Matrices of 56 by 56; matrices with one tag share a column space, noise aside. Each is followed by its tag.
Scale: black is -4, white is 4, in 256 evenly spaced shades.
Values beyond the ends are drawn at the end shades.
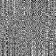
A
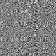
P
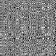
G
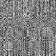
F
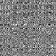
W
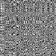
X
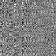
P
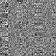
P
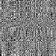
F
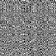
X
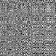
X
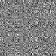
P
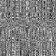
F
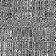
F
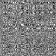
W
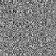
P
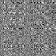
W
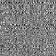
W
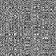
G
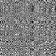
X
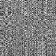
A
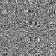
P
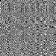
X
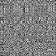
X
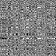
G
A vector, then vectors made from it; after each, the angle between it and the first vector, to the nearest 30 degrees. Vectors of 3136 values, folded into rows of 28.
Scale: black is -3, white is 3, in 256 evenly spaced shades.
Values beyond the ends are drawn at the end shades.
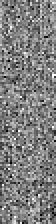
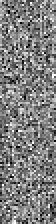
30 degrees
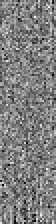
120 degrees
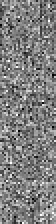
150 degrees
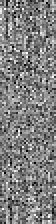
60 degrees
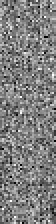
30 degrees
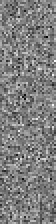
60 degrees
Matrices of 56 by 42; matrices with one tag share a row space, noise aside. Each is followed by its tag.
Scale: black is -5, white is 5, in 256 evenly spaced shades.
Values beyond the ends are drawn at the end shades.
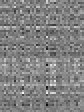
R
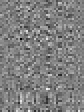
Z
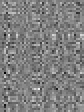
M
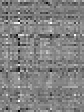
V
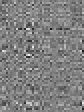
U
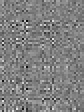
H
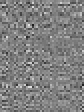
U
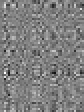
M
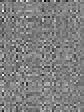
H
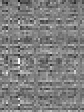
V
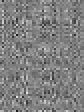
H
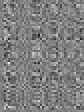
M
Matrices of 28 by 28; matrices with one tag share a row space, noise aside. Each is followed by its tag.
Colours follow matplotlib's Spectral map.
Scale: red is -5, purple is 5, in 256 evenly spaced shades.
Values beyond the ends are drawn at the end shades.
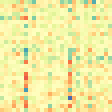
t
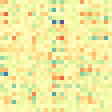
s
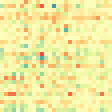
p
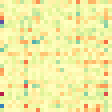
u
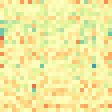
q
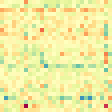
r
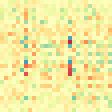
t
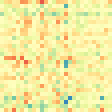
p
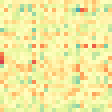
q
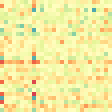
q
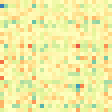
q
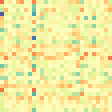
q
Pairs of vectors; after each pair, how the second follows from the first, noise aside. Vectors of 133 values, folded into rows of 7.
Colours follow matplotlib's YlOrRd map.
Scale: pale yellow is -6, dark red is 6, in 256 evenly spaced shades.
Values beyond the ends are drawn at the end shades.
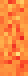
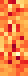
scaled up.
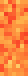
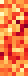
wrapped around, scaled up.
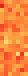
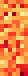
wrapped around, negated, scaled up.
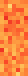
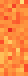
wrapped around, negated, partly zeroed.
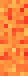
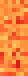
wrapped around.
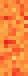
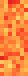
wrapped around.
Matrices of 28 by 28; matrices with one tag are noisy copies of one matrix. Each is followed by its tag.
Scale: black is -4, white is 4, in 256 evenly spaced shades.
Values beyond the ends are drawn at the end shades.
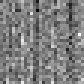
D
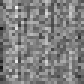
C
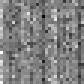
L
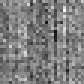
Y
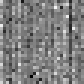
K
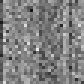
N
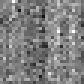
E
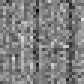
D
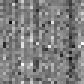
D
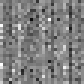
K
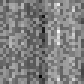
E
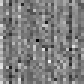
K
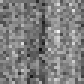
E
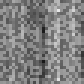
E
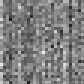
K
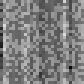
N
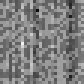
D
